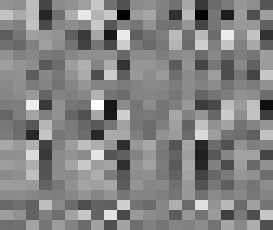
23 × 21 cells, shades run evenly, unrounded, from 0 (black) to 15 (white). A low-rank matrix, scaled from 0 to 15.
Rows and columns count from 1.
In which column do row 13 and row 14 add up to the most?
16
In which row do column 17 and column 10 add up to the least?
2
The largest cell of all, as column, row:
8, 11
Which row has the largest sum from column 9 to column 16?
14
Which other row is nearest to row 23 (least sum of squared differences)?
12
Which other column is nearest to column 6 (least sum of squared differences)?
1
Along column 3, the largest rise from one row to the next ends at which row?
15
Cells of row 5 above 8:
7
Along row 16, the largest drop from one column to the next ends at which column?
4
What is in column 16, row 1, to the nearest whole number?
3
